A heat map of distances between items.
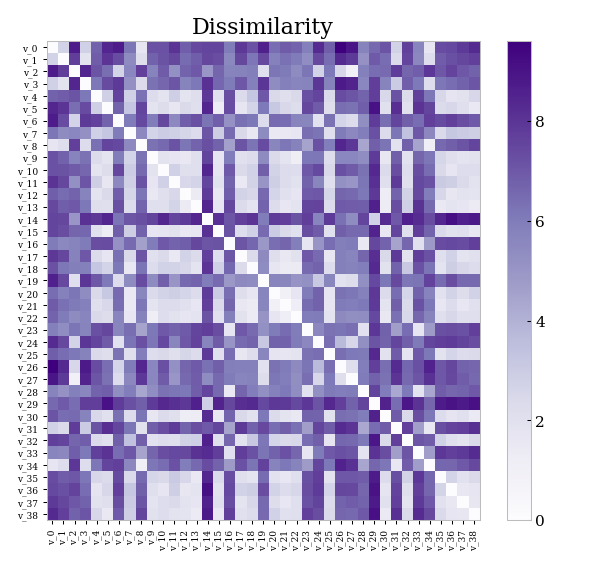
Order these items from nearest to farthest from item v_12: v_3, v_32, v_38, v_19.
v_38, v_32, v_3, v_19
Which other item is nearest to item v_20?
v_21
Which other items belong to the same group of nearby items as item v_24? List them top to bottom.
v_2, v_6, v_19, v_26, v_27
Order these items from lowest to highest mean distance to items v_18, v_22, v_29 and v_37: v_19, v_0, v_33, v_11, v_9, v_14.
v_9, v_11, v_19, v_14, v_0, v_33
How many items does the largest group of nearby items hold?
21
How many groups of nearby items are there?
5
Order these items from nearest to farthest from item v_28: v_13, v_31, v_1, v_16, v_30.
v_16, v_31, v_1, v_30, v_13
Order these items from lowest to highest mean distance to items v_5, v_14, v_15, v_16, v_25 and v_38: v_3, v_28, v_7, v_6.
v_7, v_28, v_6, v_3
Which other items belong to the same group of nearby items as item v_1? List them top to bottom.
v_0, v_3, v_8, v_31, v_34
